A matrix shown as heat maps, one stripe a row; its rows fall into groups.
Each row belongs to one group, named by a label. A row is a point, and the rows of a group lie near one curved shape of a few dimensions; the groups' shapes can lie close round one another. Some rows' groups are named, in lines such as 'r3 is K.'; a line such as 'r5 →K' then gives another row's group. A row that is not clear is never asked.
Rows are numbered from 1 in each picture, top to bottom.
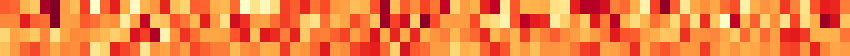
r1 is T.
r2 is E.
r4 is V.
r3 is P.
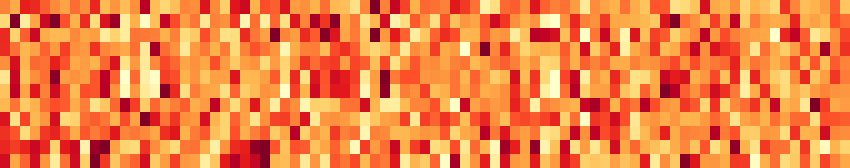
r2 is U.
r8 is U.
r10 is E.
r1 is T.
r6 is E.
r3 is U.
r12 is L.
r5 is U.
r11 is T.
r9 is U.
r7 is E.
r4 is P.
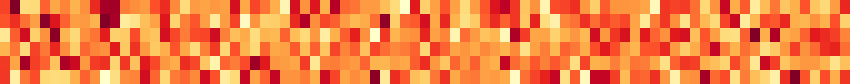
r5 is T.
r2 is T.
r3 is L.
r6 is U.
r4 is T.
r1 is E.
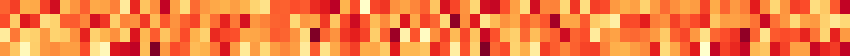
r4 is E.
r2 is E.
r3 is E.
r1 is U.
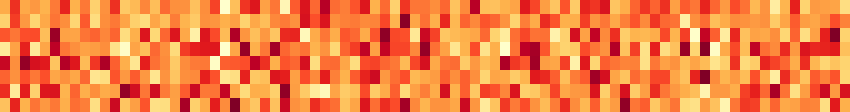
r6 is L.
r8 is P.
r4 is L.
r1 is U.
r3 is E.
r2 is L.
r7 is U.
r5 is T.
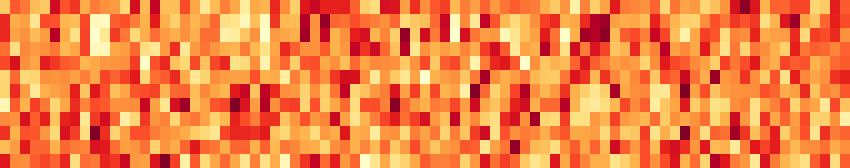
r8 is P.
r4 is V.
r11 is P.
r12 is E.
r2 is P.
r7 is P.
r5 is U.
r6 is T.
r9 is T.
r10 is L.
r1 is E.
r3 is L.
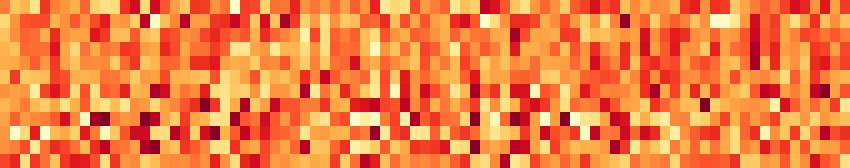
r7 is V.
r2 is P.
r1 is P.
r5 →L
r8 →L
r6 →U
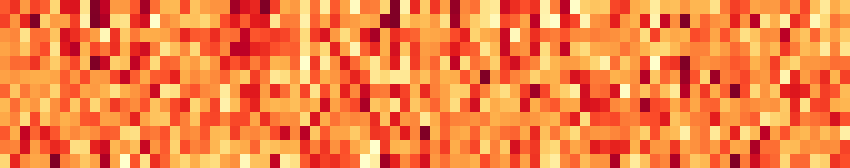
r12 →E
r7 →L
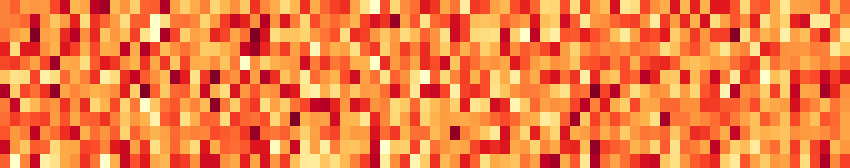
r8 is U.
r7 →E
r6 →T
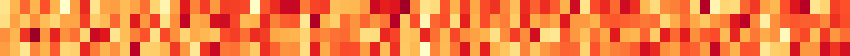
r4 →T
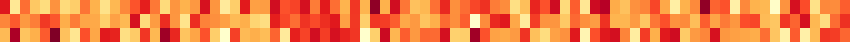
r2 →U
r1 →U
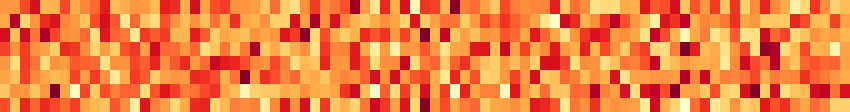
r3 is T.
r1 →E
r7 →L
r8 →T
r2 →E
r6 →L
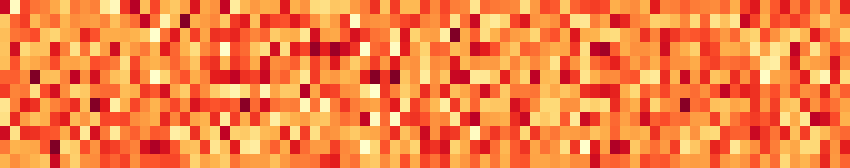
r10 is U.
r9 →U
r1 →U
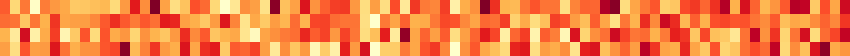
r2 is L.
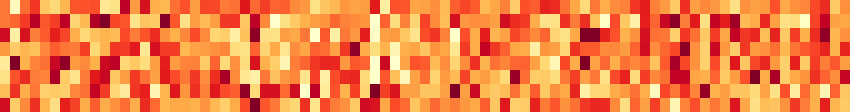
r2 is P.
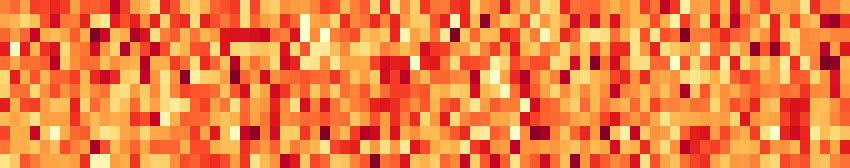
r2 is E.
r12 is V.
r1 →P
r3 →L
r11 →P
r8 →U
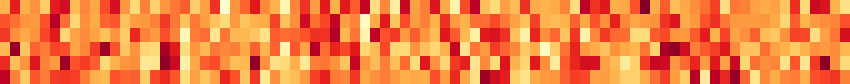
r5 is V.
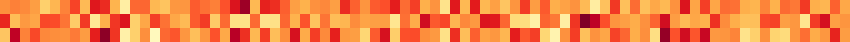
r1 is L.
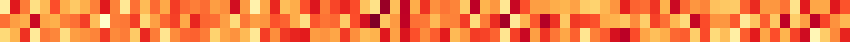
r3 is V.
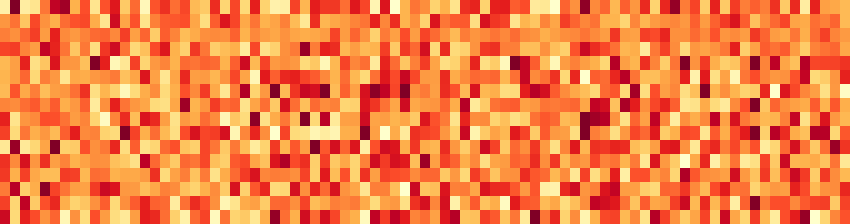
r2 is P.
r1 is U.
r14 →E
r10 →U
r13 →L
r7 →L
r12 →T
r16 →U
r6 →V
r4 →T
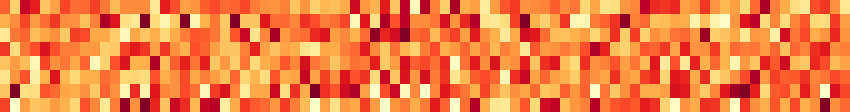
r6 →L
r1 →E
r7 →E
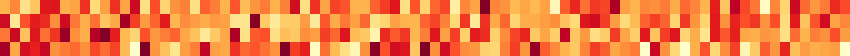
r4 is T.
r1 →E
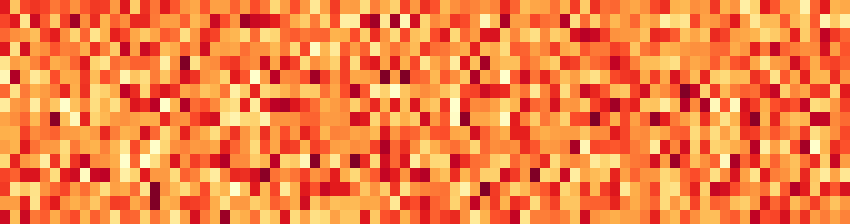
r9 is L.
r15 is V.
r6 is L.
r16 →U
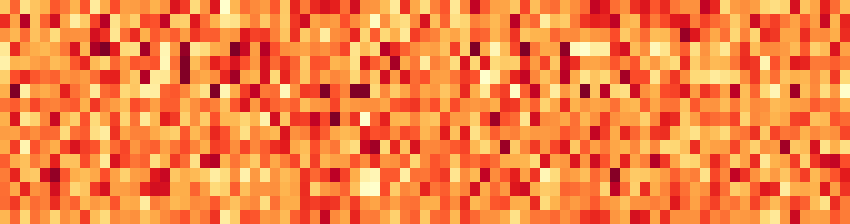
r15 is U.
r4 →P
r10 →P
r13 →E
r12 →T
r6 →P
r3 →P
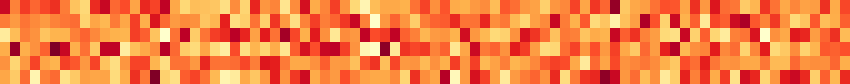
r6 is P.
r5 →T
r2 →E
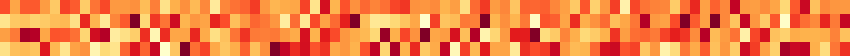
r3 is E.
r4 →P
